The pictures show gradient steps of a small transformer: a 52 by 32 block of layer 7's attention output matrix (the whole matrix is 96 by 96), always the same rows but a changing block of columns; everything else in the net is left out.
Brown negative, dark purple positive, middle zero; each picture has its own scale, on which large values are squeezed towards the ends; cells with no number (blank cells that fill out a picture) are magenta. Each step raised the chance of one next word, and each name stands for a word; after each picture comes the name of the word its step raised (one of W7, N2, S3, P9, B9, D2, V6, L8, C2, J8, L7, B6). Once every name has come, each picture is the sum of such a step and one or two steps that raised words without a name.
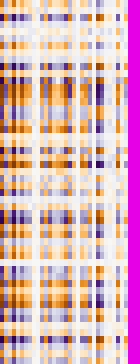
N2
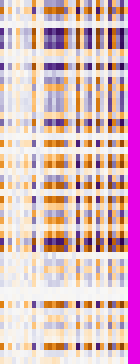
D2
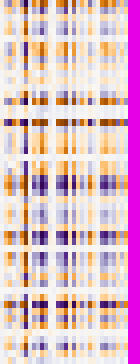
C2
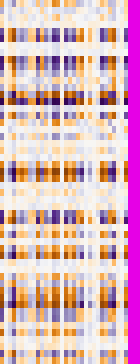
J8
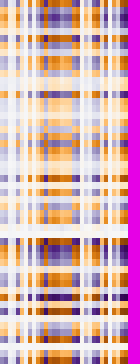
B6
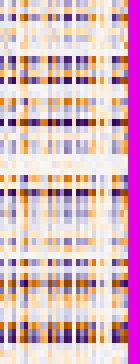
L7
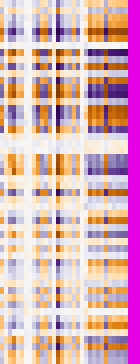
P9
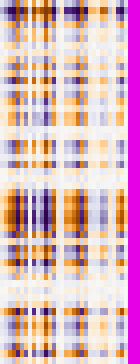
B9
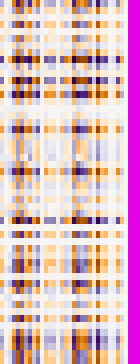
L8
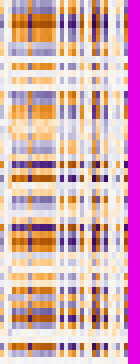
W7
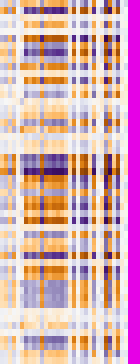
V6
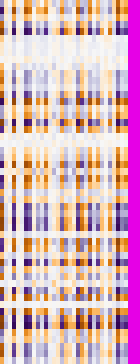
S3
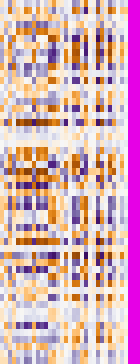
V6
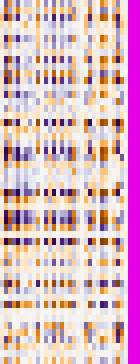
L7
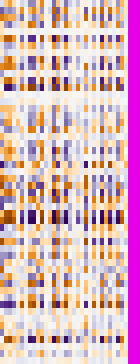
N2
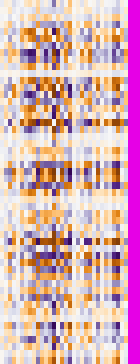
P9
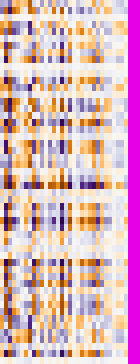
S3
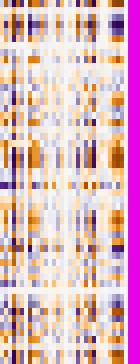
B6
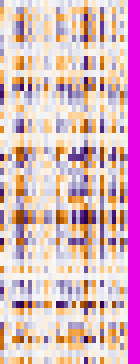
N2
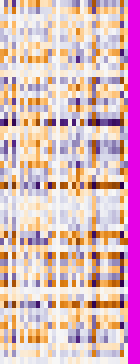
C2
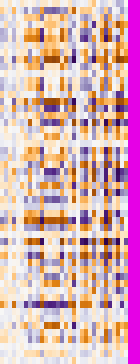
J8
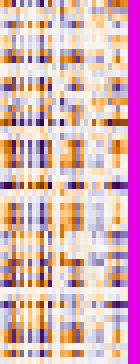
C2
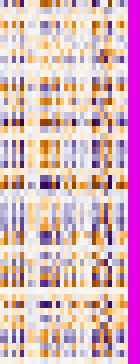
C2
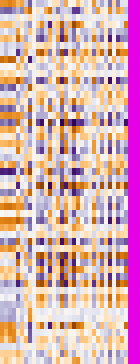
V6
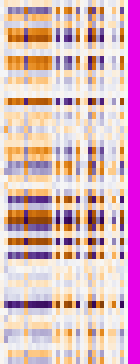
J8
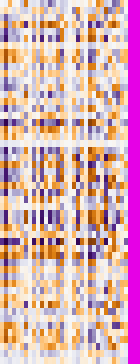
W7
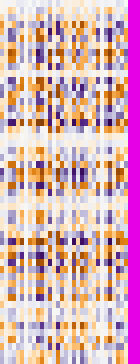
P9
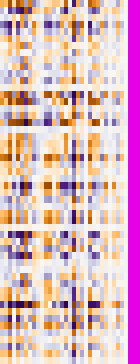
C2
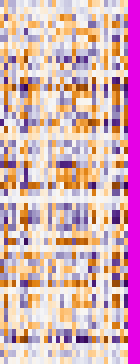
N2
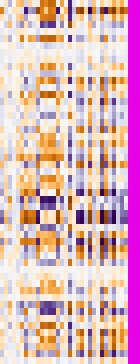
B9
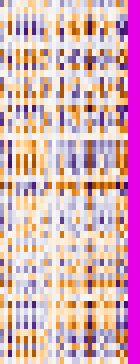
P9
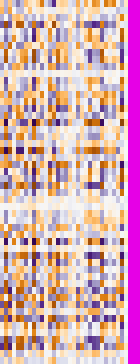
W7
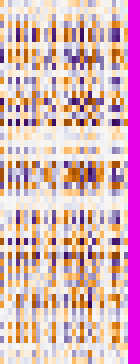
J8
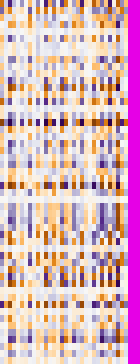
C2
